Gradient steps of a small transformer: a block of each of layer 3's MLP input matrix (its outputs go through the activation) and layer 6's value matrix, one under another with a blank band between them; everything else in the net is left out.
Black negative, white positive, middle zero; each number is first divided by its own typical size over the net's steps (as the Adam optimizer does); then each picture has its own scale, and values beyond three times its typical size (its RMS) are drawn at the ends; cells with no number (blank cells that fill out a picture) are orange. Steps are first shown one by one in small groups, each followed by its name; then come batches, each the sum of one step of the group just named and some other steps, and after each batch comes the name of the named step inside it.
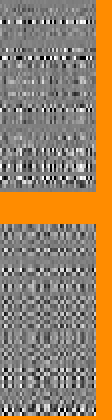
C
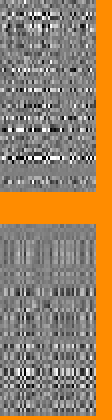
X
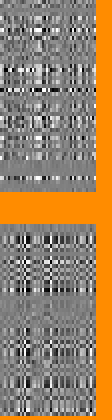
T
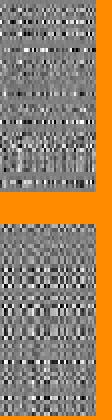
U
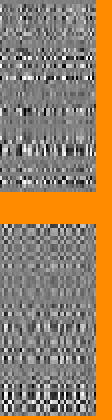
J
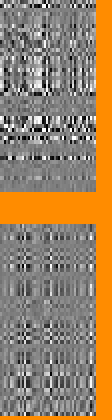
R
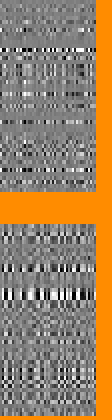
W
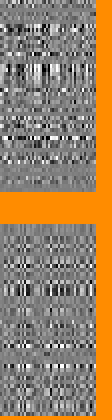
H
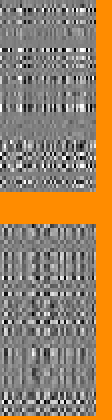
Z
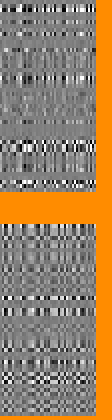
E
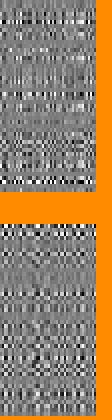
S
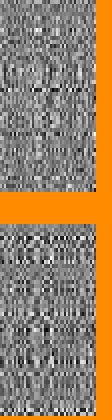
T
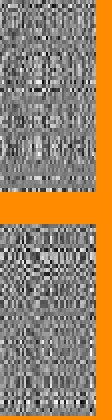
T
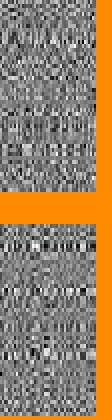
J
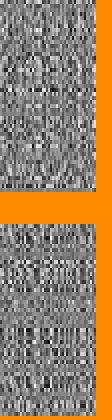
T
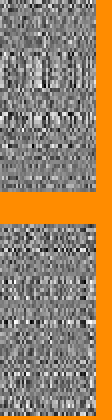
R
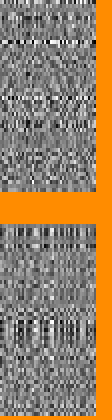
X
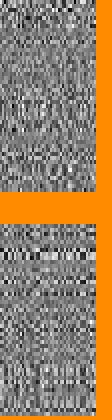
X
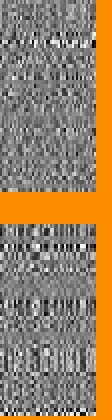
J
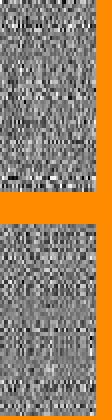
T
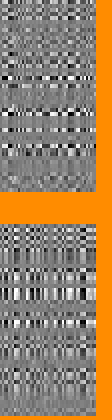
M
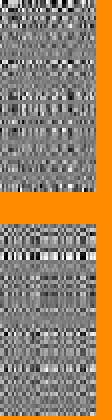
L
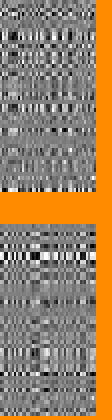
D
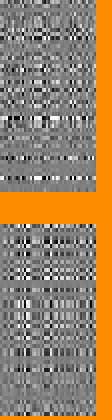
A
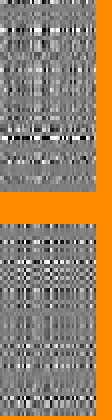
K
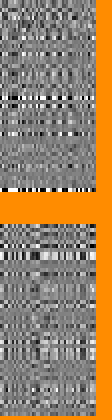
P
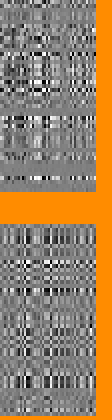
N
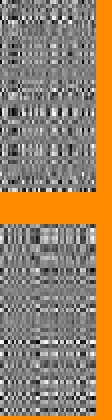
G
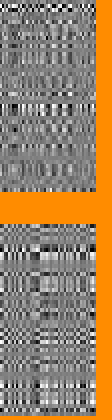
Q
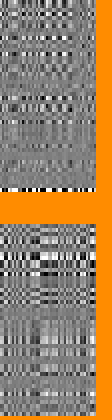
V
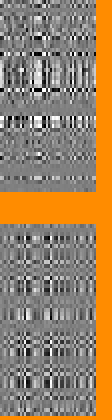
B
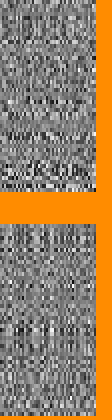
K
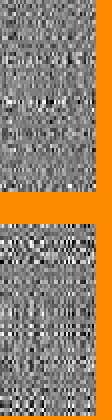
D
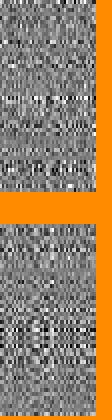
L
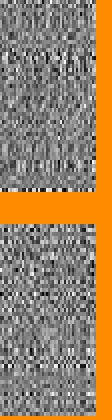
V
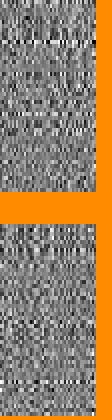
G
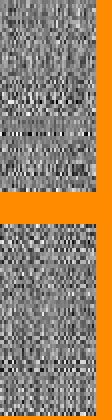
P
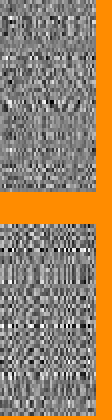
N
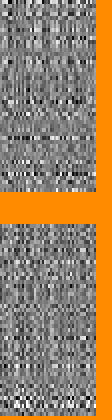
K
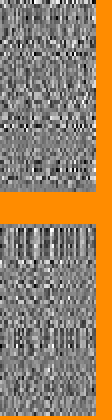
N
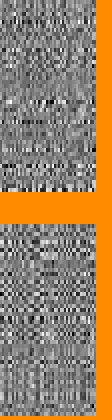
V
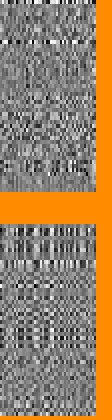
K
